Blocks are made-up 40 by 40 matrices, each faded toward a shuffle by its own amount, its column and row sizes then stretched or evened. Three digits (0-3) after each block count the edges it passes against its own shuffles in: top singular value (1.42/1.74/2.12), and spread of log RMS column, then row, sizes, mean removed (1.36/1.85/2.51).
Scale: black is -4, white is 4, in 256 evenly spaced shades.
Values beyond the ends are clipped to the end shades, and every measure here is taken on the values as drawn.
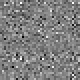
1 1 1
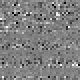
0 0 3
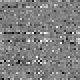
2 0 3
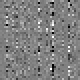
2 3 0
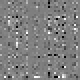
1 3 2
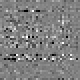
1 1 3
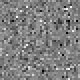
1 0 1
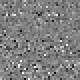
0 0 2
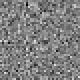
1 0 1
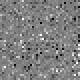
1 1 0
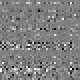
2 1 3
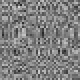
3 2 1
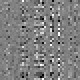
2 3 0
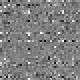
1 1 2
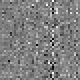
2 2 0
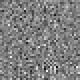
1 1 0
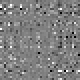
2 2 2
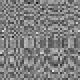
3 0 0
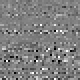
1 0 3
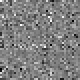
0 1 2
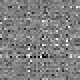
2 1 2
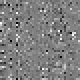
1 2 1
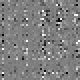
0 3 2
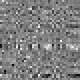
3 0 2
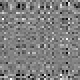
3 2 3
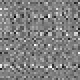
3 1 3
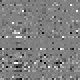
2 1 3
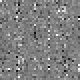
0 2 1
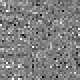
1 0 1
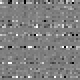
2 1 3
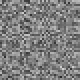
3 0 1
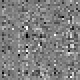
1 3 1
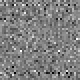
1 0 2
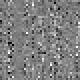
0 3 0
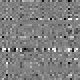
3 1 3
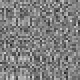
3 1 1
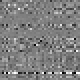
3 0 3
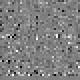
0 1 3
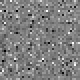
0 2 1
